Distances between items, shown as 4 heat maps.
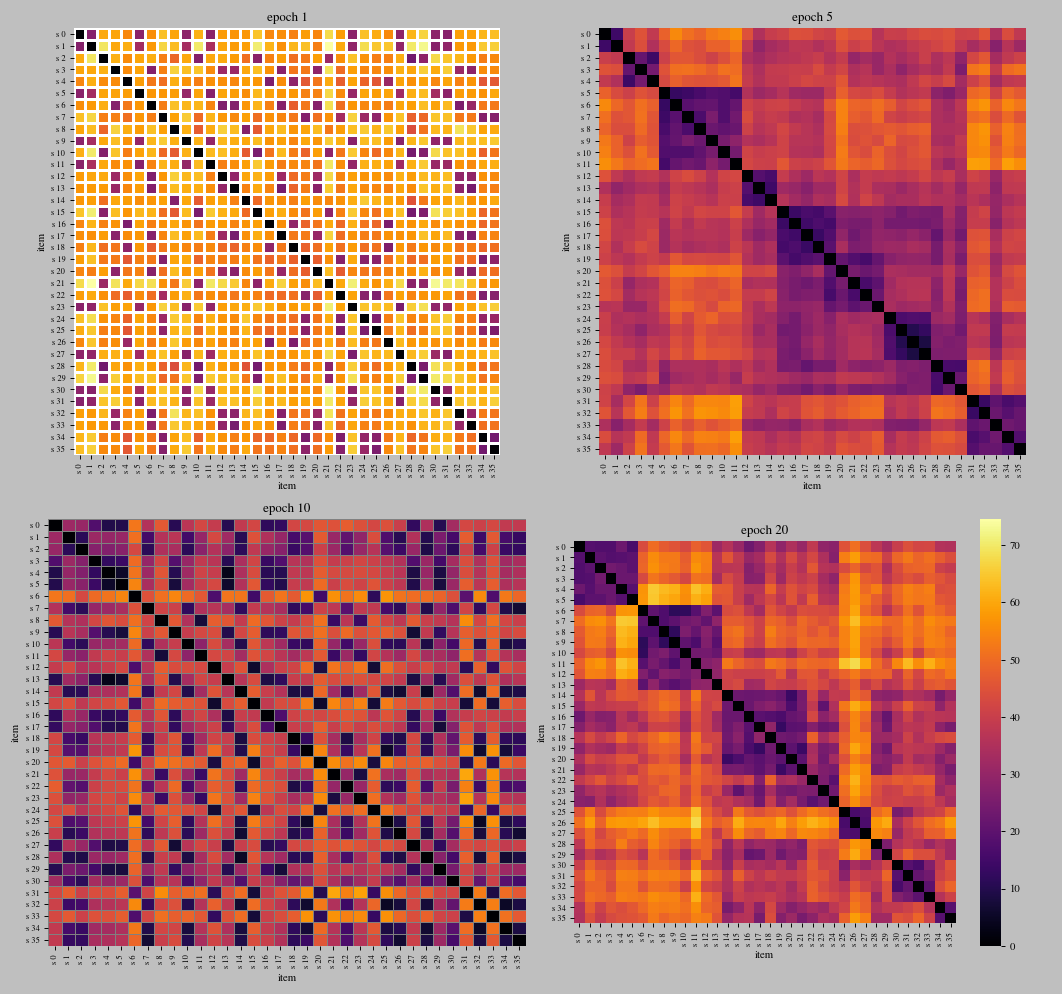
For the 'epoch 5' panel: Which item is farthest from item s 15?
s 11
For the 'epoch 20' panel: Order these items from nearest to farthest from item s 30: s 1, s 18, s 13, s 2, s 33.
s 33, s 18, s 13, s 2, s 1
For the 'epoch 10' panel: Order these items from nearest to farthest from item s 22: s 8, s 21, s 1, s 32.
s 32, s 1, s 21, s 8
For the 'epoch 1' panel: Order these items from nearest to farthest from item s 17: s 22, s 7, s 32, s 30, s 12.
s 32, s 12, s 22, s 7, s 30
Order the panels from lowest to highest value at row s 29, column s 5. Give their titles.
epoch 10, epoch 5, epoch 20, epoch 1
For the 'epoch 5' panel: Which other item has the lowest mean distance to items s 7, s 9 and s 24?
s 5
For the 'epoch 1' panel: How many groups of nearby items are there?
6
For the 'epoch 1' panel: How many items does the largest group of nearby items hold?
9
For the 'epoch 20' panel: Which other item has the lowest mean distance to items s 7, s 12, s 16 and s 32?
s 10
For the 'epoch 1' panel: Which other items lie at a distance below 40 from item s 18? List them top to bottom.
s 4, s 16, s 26
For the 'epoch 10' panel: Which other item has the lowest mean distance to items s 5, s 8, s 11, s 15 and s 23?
s 21
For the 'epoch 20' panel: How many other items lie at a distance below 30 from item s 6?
7
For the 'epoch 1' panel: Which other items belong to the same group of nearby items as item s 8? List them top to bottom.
s 14
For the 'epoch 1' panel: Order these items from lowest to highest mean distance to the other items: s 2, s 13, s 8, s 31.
s 13, s 2, s 31, s 8
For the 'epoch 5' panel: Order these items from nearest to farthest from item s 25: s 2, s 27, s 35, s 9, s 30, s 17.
s 27, s 30, s 17, s 2, s 35, s 9
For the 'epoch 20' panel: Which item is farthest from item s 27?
s 11
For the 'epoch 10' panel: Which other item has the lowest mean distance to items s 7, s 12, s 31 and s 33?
s 15
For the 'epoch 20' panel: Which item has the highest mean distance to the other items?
s 26
